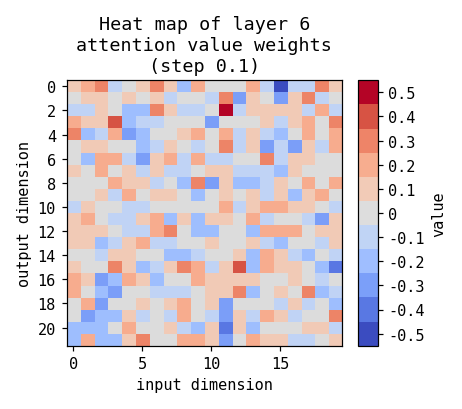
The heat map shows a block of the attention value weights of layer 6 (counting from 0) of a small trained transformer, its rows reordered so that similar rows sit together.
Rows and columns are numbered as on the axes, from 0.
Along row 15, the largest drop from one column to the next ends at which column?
13
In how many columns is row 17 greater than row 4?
8
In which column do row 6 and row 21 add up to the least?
11
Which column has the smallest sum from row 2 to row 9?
5
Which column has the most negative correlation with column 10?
3
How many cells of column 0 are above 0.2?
1
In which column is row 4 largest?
0
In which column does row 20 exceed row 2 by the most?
4
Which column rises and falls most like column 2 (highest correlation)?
6
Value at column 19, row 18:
-0.2
